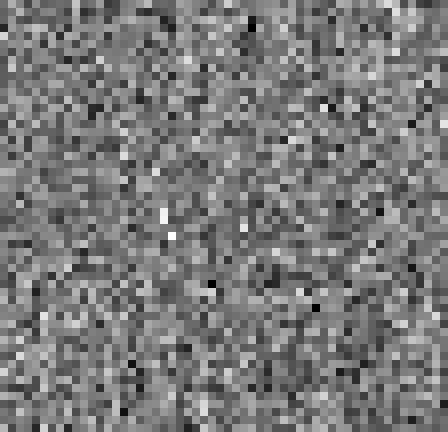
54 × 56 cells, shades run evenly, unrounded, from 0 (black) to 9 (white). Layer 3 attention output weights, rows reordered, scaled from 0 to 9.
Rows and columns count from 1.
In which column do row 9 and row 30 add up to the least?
26
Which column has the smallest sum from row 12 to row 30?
43
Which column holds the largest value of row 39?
54
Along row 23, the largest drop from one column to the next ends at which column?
17
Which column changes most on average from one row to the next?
38
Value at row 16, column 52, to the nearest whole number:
1
